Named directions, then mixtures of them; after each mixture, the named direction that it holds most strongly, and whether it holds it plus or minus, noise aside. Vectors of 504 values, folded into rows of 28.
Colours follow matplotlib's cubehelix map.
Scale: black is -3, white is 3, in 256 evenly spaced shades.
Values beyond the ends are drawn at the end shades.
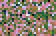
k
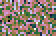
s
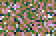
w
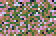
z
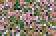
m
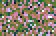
w, plus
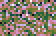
k, plus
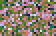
k, minus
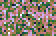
k, minus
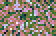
m, minus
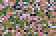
m, plus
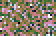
w, plus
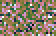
w, plus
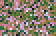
m, minus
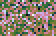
k, minus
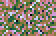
m, plus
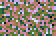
s, plus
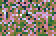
k, minus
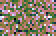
w, plus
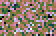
w, minus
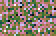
z, plus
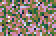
s, minus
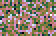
s, minus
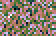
m, plus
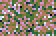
w, plus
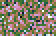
w, plus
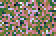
z, minus
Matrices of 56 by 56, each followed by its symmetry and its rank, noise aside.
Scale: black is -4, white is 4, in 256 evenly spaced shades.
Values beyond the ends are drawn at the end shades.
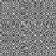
symmetric, rank three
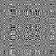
no symmetry, rank three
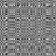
no symmetry, rank two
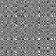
symmetric, rank two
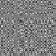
no symmetry, rank three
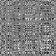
no symmetry, rank three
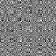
symmetric, rank three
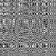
no symmetry, rank three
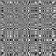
antisymmetric, rank two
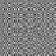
antisymmetric, rank two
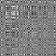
symmetric, rank two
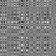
no symmetry, rank two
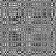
no symmetry, rank three
